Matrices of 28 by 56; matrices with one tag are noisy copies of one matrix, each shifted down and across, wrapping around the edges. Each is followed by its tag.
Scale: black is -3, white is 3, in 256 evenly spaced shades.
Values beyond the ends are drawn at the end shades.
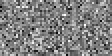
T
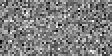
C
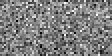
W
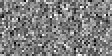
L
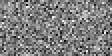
C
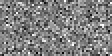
C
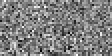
T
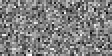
L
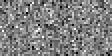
T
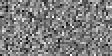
L
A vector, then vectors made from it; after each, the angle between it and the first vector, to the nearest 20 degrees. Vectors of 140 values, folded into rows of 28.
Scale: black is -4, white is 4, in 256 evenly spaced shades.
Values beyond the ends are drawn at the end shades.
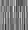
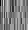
120 degrees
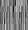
160 degrees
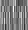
20 degrees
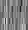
80 degrees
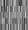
60 degrees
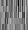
60 degrees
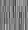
160 degrees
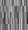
80 degrees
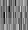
120 degrees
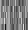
40 degrees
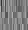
80 degrees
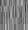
140 degrees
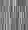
40 degrees
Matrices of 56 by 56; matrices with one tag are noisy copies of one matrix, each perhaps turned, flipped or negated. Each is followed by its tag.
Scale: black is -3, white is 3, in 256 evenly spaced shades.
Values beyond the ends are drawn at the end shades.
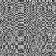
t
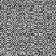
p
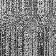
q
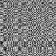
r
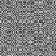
p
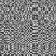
t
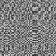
t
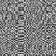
t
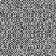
p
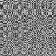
r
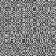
p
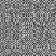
p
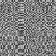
t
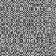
p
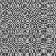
r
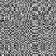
t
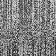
q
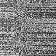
q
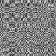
r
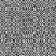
p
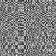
t
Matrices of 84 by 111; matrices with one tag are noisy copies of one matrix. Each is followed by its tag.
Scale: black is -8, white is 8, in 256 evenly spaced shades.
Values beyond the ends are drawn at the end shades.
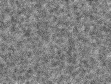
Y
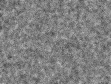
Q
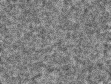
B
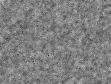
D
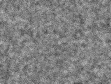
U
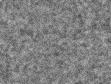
U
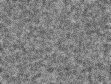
B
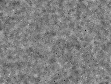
Q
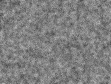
Q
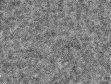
Q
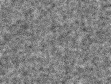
D
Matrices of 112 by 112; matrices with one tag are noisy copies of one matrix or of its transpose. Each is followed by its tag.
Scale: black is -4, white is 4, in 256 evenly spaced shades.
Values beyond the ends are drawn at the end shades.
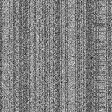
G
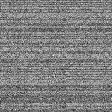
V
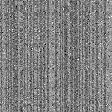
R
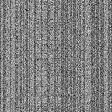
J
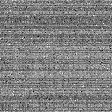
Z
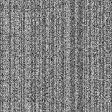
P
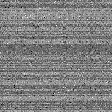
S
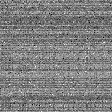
Z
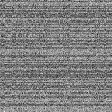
R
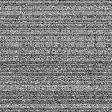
J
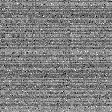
R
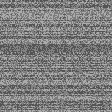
S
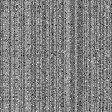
P
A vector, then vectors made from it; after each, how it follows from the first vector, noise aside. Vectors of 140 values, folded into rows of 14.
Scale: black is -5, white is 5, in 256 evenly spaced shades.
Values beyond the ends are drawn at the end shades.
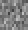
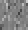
wrapped around, negated, partly zeroed.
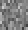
wrapped around.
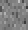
wrapped around, negated, partly zeroed.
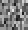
negated, scaled up.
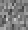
reversed, negated.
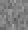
reversed, shrunk.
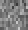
wrapped around.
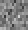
reversed, negated.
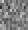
wrapped around.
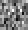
negated, scaled up.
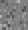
wrapped around, negated, partly zeroed.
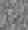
reversed, shrunk.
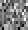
wrapped around, scaled up.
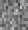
wrapped around.
